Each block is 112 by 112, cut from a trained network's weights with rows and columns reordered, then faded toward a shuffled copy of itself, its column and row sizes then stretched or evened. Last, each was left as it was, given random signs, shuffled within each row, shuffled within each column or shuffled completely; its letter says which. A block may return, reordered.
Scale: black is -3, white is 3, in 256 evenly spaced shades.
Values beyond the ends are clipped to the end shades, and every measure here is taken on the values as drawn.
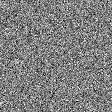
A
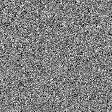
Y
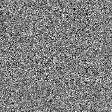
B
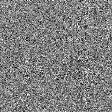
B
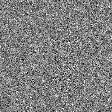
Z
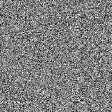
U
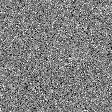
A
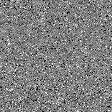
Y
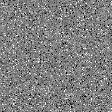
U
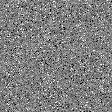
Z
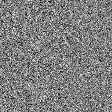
Z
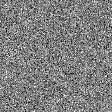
Z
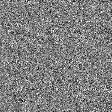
B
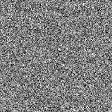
U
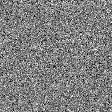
Y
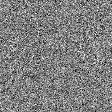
Z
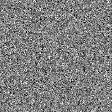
B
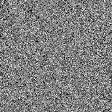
Z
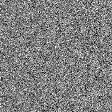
Z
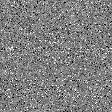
Y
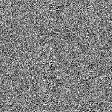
U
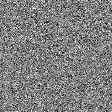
B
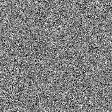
Z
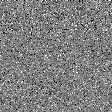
Y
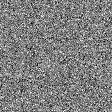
A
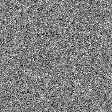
Z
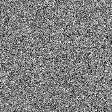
Z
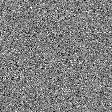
Y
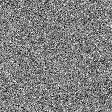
A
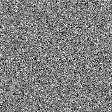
B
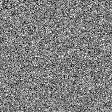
Y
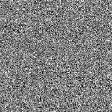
U
